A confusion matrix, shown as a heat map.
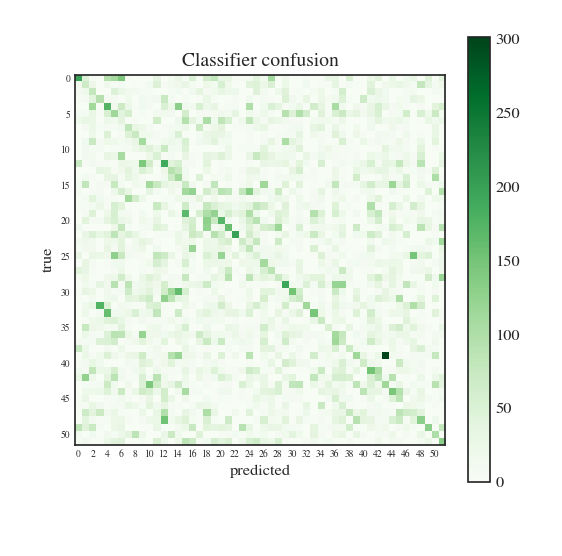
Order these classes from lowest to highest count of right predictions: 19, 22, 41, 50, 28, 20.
28, 50, 19, 41, 20, 22
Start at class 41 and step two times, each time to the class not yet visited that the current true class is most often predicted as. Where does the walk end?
1
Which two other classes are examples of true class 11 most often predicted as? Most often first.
6, 25
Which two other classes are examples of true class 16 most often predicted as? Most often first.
24, 15
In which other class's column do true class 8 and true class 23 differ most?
51
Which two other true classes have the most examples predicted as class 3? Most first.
32, 47
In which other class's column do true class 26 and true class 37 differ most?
36
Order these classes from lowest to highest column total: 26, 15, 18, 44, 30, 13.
30, 13, 44, 26, 18, 15
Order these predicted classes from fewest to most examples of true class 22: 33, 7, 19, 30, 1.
30, 1, 7, 33, 19
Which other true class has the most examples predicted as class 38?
47
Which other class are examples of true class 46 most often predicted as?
34
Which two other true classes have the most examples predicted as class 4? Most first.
33, 0
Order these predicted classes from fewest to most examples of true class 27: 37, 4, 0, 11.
4, 11, 0, 37
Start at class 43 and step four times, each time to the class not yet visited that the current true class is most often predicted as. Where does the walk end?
29
